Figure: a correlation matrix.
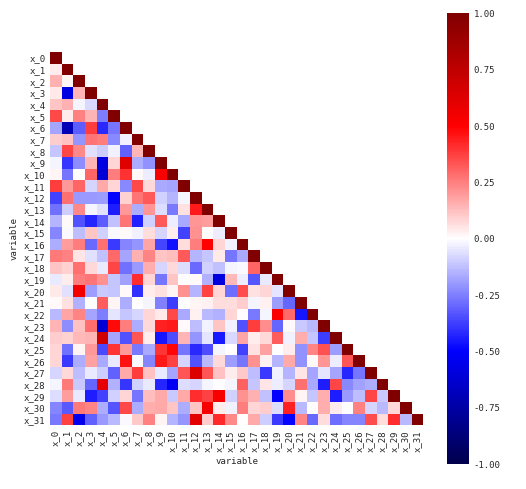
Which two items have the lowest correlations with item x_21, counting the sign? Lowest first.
x_22, x_10
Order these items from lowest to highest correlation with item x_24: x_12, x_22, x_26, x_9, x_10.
x_9, x_10, x_12, x_22, x_26
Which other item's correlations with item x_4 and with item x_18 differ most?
x_23
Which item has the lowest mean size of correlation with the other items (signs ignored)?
x_15
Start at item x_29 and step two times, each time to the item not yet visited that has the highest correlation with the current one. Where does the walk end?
x_31
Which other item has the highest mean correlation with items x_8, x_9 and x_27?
x_12
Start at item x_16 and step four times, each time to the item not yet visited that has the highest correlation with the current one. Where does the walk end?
x_2
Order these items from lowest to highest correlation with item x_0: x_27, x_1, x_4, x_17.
x_27, x_1, x_4, x_17
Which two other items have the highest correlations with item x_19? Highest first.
x_22, x_7
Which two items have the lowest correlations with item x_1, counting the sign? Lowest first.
x_6, x_3
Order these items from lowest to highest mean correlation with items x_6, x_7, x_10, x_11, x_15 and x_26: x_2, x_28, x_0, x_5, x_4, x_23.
x_28, x_4, x_2, x_5, x_0, x_23
